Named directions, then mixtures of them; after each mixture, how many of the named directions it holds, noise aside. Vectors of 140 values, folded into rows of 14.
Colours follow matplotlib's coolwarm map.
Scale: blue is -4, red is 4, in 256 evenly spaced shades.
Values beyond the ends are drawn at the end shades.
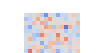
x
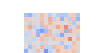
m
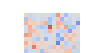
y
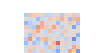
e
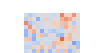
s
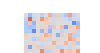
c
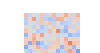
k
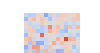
four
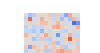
three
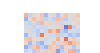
two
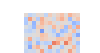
four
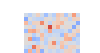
four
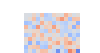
two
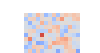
four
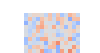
two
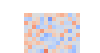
four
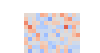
four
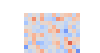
one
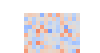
three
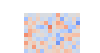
one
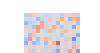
one
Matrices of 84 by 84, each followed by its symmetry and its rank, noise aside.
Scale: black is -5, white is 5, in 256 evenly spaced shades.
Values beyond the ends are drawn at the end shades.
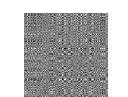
no symmetry, rank two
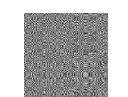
no symmetry, rank three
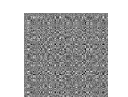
symmetric, rank three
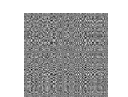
antisymmetric, rank four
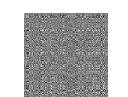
no symmetry, rank three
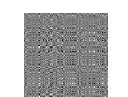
no symmetry, rank three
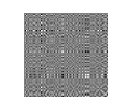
symmetric, rank two
